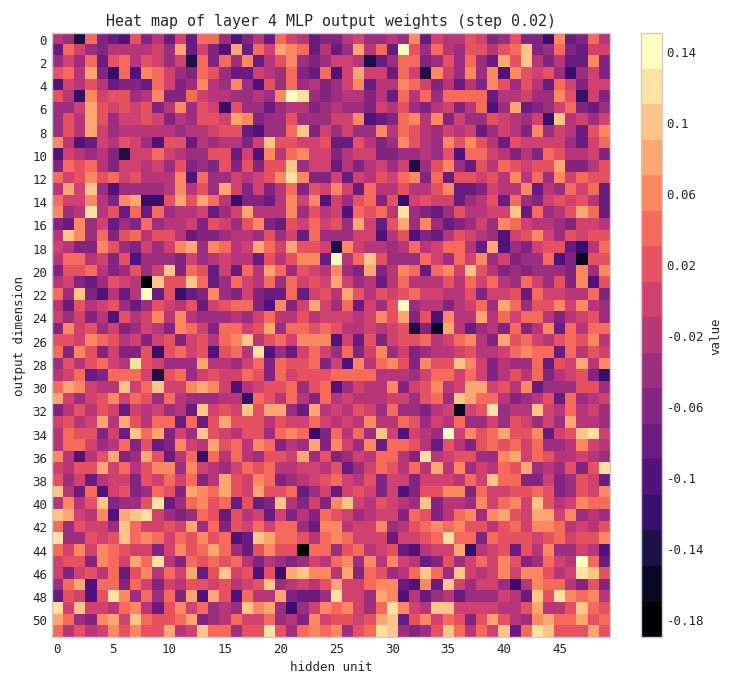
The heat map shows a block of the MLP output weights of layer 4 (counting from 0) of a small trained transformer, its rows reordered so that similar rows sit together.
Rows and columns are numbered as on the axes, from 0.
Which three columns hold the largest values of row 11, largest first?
21, 45, 35
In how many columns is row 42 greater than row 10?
32
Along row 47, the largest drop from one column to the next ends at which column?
3
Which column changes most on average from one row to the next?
9
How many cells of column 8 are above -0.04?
40
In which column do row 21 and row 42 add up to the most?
12
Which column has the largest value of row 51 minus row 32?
36
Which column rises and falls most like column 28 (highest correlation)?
23
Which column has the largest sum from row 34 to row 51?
43
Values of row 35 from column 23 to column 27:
0.08 -0.06 0.06 0 -0.04
